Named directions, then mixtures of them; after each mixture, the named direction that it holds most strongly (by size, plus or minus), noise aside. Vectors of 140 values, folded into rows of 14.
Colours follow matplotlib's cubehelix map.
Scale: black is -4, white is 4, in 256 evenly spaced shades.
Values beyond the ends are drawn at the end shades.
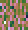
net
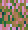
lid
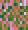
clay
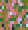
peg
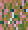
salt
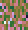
net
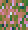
peg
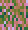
net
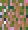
net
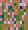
clay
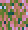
net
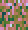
lid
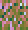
clay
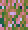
peg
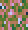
peg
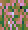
salt
